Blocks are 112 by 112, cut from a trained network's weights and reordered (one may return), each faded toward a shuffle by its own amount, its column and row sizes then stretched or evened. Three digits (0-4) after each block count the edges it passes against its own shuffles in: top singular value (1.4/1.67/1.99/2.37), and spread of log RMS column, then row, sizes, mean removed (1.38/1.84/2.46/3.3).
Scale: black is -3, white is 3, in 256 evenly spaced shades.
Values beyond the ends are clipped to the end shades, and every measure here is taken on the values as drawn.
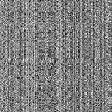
4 1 0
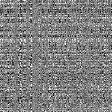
4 4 1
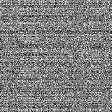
3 2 0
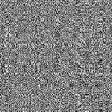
3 2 2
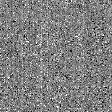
0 1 2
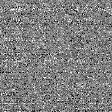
1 1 3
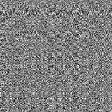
3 1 3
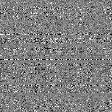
1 2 4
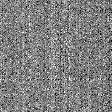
1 2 1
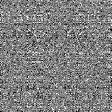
2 2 1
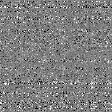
0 2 4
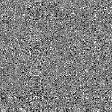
2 2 2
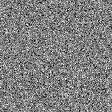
1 0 0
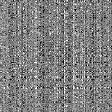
4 3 3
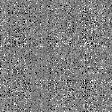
0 3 3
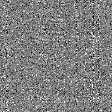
0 3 0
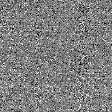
0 3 0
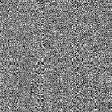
4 3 1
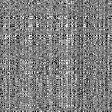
4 1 4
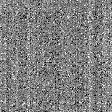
2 0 2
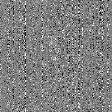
2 4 0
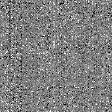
0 3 2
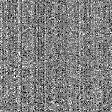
3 1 2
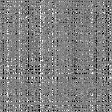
4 4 4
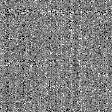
1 2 3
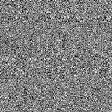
2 0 2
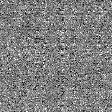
1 2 0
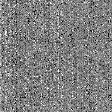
1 3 1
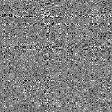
2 3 3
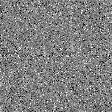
1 0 1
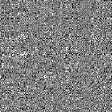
3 3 3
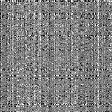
4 2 4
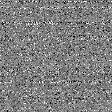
0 0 3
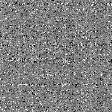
0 1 3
